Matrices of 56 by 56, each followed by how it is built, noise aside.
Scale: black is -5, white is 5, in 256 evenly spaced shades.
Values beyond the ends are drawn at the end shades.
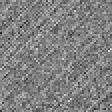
Hankel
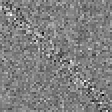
banded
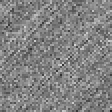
Hankel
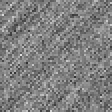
Hankel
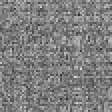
blocks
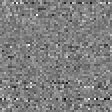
uneven rows
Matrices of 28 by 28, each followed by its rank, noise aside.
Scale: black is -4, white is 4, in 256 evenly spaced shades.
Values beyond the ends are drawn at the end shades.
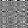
one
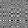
one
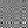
one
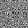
three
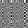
one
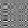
one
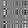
one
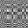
one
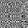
four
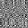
three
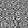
four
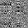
three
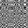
two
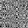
three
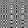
one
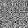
four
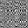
two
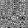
four
